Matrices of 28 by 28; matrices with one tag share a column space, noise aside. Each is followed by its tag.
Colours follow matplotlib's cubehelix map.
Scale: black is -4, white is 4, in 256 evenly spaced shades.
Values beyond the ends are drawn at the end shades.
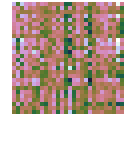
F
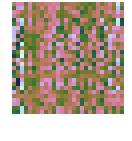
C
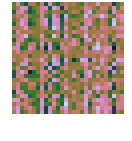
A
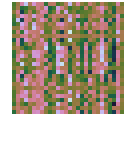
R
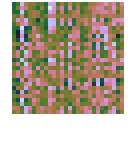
C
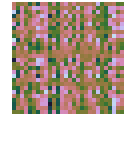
A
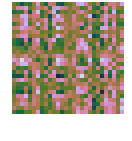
A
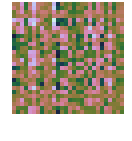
C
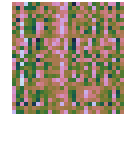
F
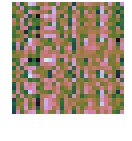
A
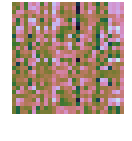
C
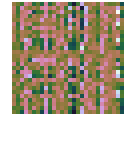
A
